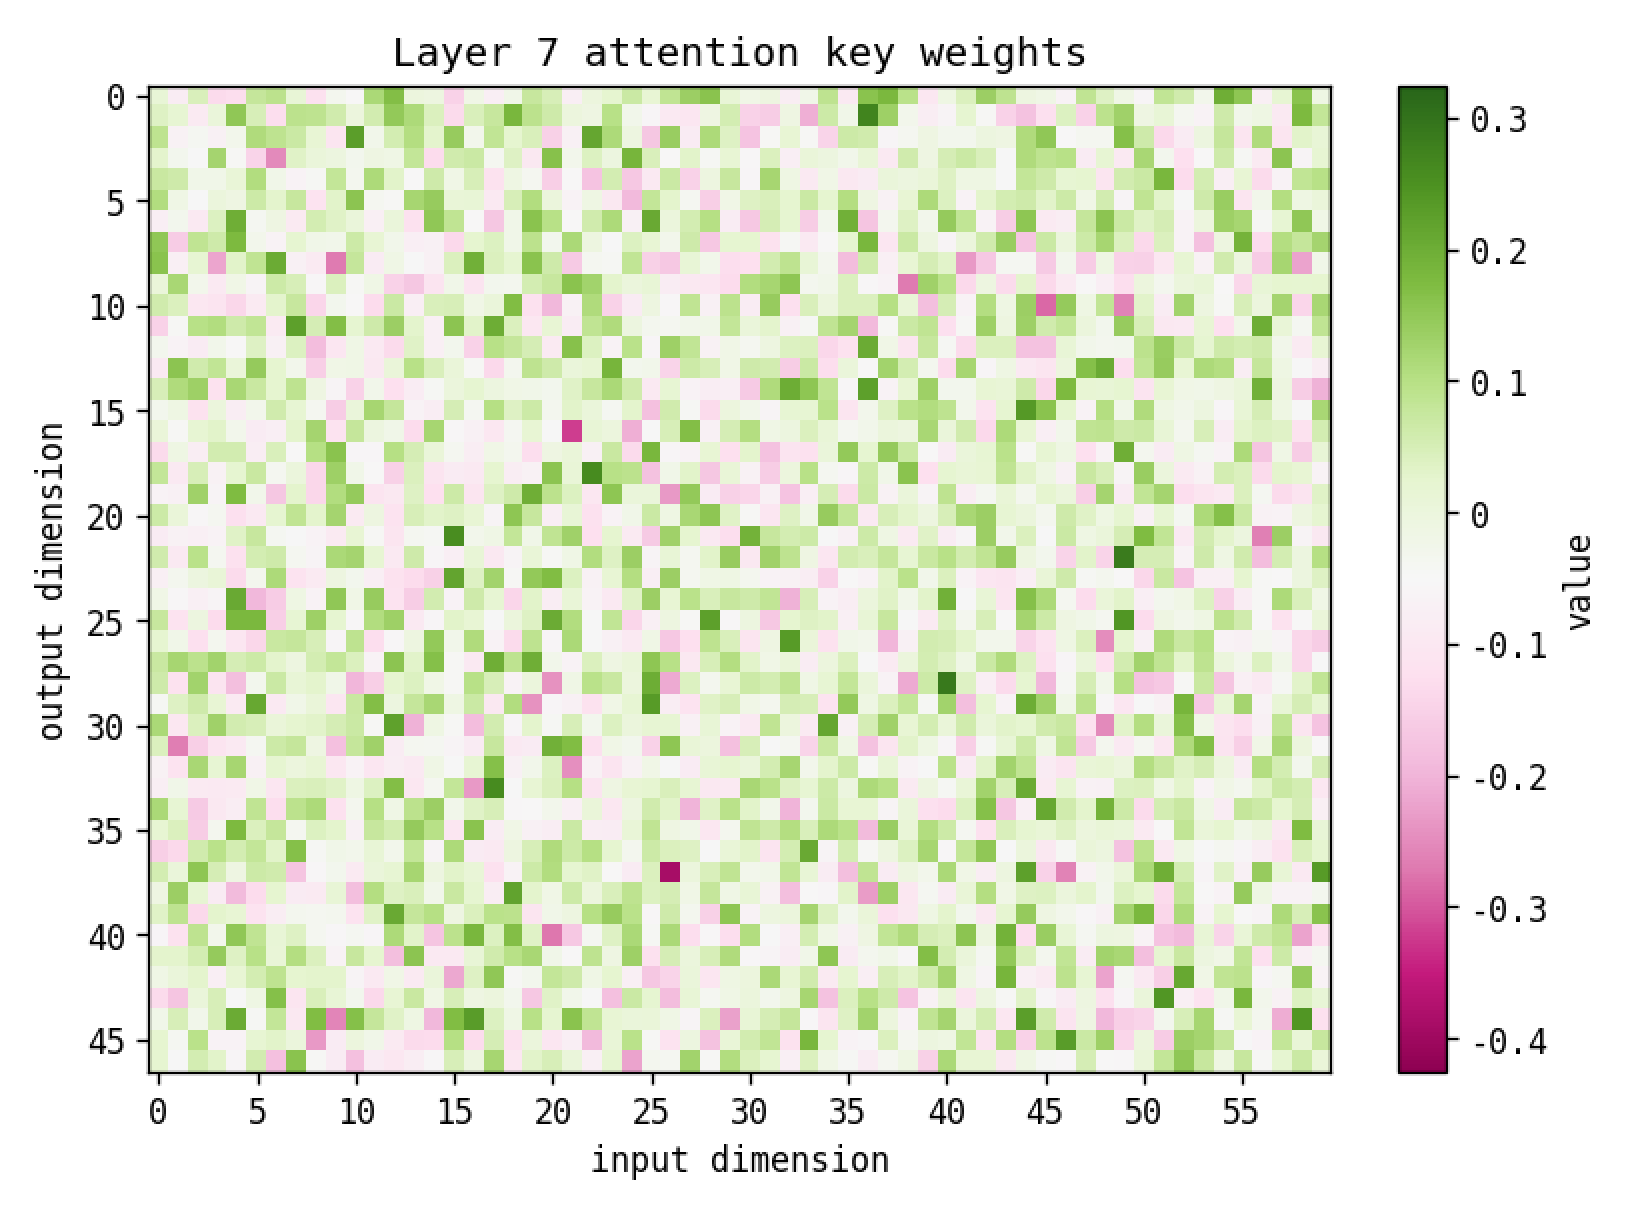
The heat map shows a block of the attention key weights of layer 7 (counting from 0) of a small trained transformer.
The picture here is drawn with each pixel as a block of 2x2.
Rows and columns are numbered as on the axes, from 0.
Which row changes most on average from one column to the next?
10
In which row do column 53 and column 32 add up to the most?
26
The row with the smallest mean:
8
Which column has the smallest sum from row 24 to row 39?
48
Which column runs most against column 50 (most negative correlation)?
16
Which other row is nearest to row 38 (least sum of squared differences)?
20
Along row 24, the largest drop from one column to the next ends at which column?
5
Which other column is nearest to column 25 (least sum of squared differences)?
35
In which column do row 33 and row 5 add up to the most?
44
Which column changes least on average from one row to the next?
53
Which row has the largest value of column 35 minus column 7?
6
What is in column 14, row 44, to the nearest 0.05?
-0.2
